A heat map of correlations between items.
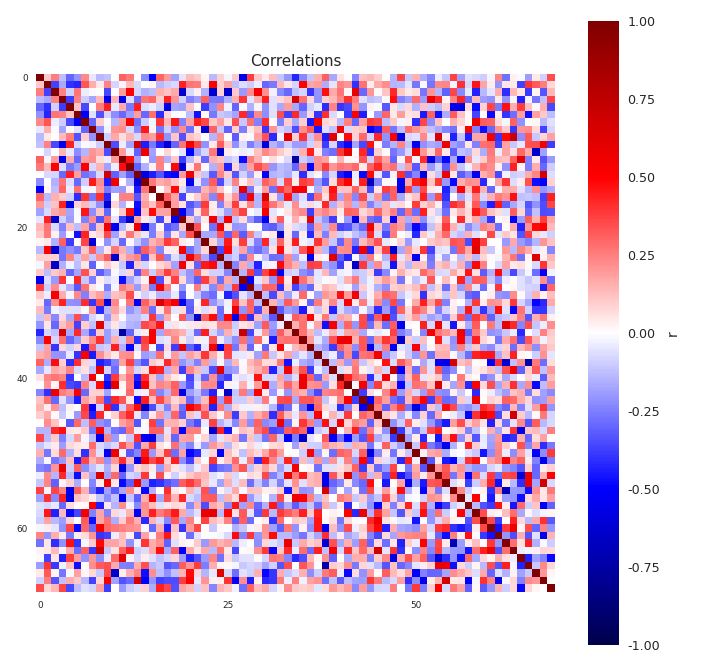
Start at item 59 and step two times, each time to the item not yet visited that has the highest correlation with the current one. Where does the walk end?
63
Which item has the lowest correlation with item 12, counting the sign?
19
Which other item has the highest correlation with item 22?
58
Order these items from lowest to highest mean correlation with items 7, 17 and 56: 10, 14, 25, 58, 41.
25, 10, 41, 58, 14
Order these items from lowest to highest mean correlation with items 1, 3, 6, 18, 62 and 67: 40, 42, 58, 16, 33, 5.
5, 42, 40, 16, 33, 58
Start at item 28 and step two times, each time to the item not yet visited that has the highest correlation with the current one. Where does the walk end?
30
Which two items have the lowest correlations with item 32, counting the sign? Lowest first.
21, 26
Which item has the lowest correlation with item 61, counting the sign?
67
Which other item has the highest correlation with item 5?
42
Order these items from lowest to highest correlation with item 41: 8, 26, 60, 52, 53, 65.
26, 52, 65, 60, 8, 53
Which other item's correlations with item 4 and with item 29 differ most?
40
